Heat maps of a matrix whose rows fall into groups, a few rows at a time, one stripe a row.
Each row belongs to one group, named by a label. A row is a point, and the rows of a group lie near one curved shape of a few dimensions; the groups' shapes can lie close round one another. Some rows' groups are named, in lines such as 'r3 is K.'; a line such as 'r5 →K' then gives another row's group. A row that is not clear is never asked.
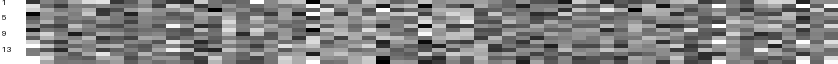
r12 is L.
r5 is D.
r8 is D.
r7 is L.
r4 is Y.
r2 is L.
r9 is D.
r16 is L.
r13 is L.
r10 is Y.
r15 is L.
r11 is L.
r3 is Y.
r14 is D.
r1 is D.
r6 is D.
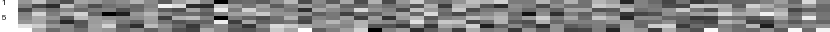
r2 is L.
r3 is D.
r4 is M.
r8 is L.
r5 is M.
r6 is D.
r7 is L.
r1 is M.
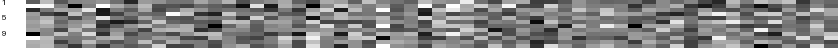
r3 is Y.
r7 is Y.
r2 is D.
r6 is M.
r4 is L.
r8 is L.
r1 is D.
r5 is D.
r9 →Y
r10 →L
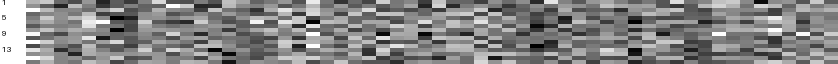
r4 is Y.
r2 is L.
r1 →M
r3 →L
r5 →M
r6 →D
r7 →Y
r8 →M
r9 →L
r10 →Y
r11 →L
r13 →Y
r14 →M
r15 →L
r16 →M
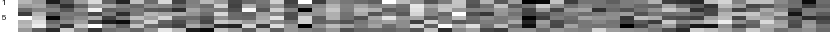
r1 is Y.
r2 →D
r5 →Y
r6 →M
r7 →D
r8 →L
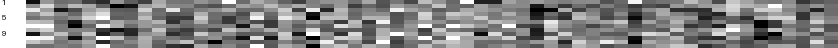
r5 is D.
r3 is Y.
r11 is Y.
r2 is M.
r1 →D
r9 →Y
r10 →D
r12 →D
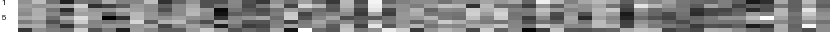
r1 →M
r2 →Y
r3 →M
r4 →M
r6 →Y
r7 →M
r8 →Y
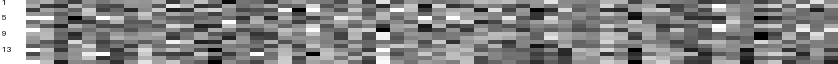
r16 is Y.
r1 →M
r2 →L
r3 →Y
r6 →D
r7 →L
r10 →M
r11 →L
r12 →Y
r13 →Y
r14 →D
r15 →Y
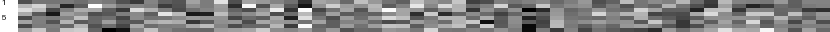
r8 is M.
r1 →D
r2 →D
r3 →Y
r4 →L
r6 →L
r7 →Y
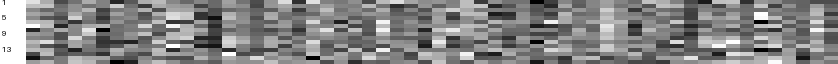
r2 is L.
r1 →Y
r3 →Y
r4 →L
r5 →L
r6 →M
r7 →Y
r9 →Y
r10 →L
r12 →L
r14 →D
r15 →D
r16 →M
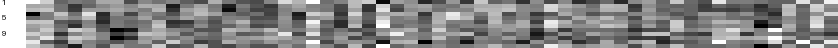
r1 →L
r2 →M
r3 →M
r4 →Y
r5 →Y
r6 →M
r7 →M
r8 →M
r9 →Y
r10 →M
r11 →L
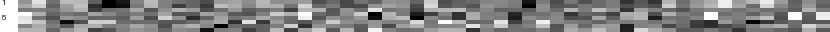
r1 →M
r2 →M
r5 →L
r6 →D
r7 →M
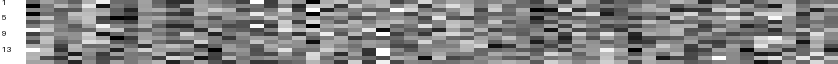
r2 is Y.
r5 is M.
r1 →D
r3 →Y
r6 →Y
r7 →D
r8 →L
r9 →Y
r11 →D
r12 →L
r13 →Y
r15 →L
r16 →M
